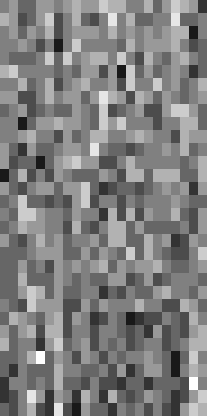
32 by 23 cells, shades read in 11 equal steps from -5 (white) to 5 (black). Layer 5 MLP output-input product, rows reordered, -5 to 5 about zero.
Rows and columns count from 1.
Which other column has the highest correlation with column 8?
11
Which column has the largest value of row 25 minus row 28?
5
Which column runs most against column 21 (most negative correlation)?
23
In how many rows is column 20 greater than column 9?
16
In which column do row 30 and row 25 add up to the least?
22
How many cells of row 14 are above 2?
1
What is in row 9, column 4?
2
